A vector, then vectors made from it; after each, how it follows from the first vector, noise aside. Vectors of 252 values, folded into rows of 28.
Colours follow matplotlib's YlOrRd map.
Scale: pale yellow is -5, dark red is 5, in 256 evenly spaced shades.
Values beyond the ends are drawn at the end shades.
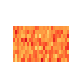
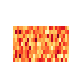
wrapped around, negated, scaled up.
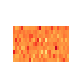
reversed, partly zeroed.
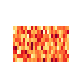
wrapped around, negated, scaled up.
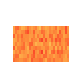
reversed, negated, shrunk.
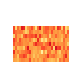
reversed.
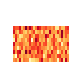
wrapped around, negated, scaled up.
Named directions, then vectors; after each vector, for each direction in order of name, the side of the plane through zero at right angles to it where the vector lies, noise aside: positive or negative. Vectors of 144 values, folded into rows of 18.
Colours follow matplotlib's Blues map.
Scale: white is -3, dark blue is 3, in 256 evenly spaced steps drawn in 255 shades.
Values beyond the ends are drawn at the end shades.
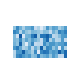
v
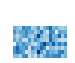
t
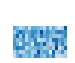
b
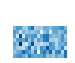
negative, negative, positive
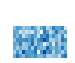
negative, negative, positive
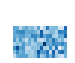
positive, positive, positive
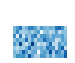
negative, negative, positive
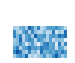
negative, positive, positive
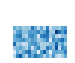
positive, negative, positive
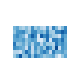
positive, negative, positive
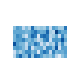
positive, negative, positive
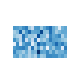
positive, positive, negative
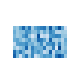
negative, positive, negative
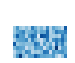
positive, negative, positive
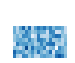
negative, positive, negative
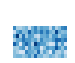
positive, negative, negative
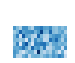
positive, positive, negative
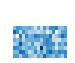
negative, positive, positive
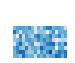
negative, positive, positive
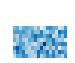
positive, positive, positive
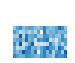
negative, negative, positive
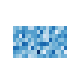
positive, positive, negative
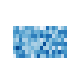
positive, positive, positive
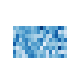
negative, negative, negative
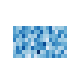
positive, positive, negative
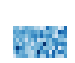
positive, positive, positive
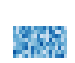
negative, positive, negative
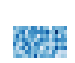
positive, negative, negative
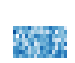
negative, positive, positive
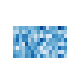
negative, negative, negative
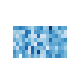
negative, positive, negative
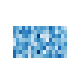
negative, positive, negative
